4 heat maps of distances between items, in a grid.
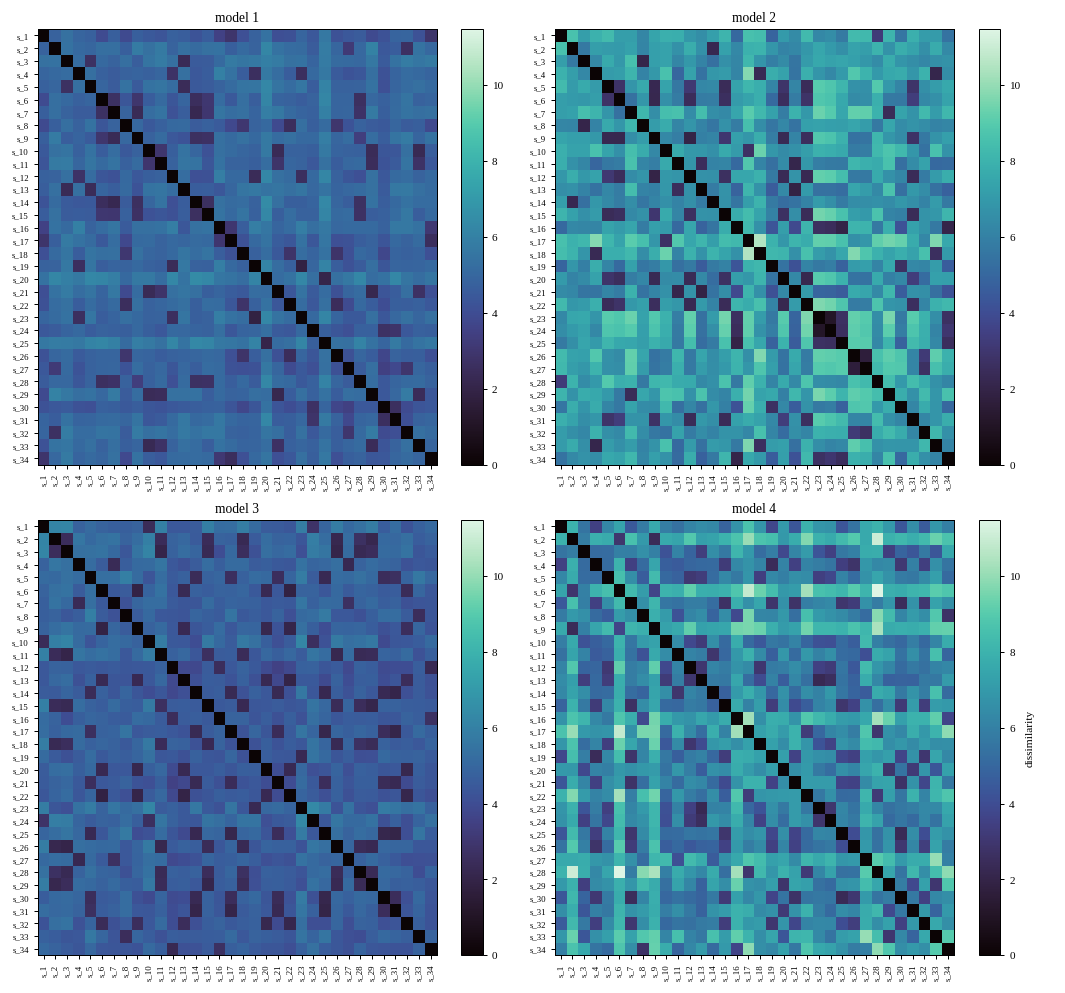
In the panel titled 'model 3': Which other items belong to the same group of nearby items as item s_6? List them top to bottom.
s_9, s_13, s_20, s_22, s_32
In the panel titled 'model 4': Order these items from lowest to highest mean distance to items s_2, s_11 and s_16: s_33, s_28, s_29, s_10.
s_10, s_29, s_33, s_28
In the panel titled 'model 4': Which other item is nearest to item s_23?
s_13
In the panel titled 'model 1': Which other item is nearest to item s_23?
s_19
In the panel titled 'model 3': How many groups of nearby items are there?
8
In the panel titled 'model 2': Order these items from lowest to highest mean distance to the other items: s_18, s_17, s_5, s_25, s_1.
s_5, s_25, s_1, s_18, s_17
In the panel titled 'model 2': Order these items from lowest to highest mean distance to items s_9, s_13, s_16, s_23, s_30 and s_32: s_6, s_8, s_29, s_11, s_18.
s_11, s_6, s_8, s_18, s_29
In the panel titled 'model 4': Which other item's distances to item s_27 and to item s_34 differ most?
s_16
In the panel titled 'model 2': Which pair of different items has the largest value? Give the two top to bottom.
s_17, s_18
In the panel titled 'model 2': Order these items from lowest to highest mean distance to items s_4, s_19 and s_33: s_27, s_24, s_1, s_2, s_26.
s_24, s_1, s_2, s_27, s_26
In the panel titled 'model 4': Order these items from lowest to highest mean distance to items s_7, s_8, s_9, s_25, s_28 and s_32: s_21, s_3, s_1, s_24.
s_21, s_1, s_3, s_24
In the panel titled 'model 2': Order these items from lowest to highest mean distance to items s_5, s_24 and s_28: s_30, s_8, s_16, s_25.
s_16, s_25, s_30, s_8
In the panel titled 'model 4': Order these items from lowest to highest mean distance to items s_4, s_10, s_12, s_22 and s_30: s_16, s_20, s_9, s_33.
s_20, s_33, s_16, s_9
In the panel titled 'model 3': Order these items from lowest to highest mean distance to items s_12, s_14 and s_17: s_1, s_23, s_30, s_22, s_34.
s_30, s_34, s_22, s_1, s_23
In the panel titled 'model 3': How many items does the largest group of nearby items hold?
8
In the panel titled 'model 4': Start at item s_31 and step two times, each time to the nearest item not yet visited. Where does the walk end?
s_29
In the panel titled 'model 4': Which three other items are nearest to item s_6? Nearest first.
s_2, s_9, s_3
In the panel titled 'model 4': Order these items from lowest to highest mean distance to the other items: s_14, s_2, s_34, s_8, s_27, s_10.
s_10, s_14, s_8, s_34, s_27, s_2
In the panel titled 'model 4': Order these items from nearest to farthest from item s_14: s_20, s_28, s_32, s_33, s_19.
s_19, s_32, s_20, s_28, s_33
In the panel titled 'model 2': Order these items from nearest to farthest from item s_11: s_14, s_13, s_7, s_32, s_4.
s_13, s_4, s_14, s_32, s_7
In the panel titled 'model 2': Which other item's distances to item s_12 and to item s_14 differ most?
s_2
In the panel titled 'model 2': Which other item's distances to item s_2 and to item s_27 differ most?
s_26
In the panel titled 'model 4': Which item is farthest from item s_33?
s_27
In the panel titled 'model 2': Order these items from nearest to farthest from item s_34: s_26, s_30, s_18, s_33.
s_30, s_33, s_18, s_26
